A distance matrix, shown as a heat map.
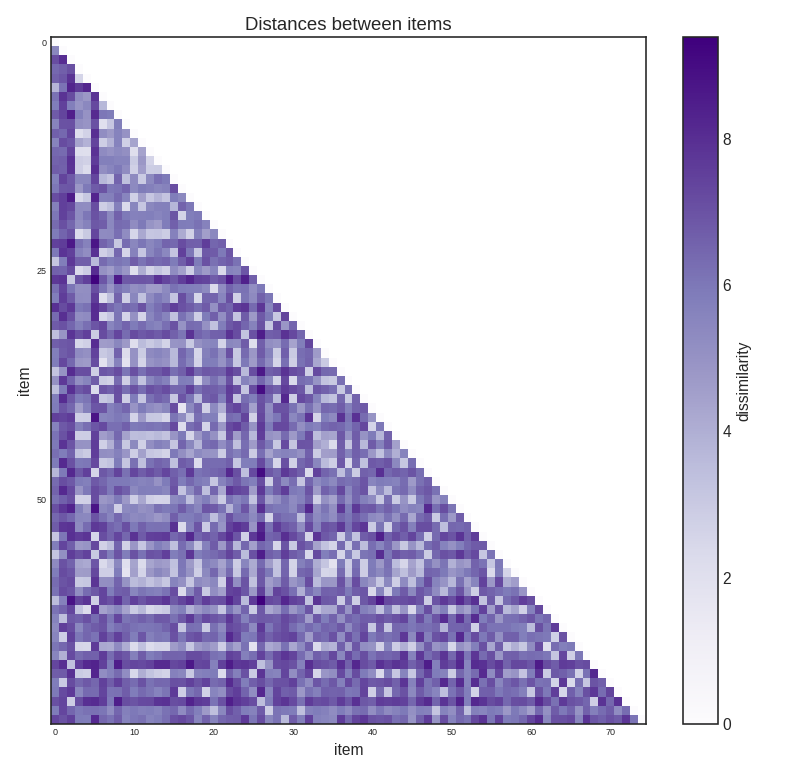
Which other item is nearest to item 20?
27
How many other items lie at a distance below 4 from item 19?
8
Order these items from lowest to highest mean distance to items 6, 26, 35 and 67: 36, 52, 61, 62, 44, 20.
44, 62, 52, 20, 36, 61
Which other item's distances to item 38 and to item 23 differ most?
5
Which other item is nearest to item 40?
16
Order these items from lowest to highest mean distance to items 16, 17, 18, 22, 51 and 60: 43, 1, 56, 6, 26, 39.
43, 6, 39, 56, 1, 26
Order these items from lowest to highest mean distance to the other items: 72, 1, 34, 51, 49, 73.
34, 73, 49, 51, 1, 72
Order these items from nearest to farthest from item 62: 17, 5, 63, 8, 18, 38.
17, 18, 8, 63, 38, 5
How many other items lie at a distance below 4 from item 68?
3
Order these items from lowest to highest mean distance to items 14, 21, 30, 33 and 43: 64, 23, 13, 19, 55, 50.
50, 13, 55, 23, 19, 64
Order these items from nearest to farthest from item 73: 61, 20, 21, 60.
20, 60, 21, 61
